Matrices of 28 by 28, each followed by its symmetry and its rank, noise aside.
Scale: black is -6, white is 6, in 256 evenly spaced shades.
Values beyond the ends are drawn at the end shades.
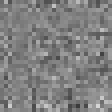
no symmetry, rank four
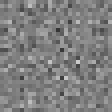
antisymmetric, rank six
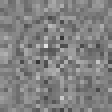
symmetric, rank four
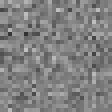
no symmetry, rank six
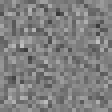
no symmetry, rank six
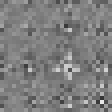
symmetric, rank three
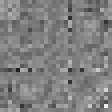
symmetric, rank four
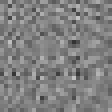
no symmetry, rank three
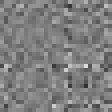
no symmetry, rank three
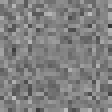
no symmetry, rank four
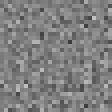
antisymmetric, rank six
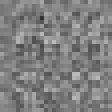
no symmetry, rank three
